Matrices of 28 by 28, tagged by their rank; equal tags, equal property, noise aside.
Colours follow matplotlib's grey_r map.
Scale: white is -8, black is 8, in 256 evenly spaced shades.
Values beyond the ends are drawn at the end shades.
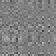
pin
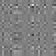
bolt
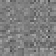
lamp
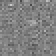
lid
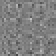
pin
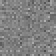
lamp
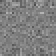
lid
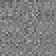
lid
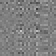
pin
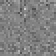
lid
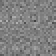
lid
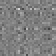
pin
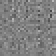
lid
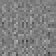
lid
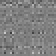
pin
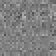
lid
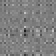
bolt
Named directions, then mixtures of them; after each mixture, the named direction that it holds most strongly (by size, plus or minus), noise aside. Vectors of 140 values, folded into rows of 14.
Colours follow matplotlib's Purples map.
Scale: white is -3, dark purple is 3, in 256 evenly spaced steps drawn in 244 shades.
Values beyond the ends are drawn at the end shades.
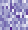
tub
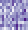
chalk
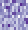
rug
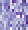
tub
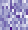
tub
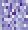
rug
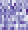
chalk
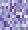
tub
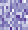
tub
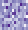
rug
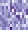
tub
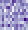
chalk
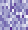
tub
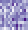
chalk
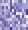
tub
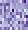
tub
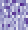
rug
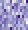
rug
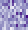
tub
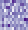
rug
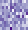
tub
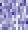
rug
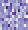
rug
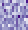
rug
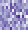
tub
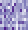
chalk
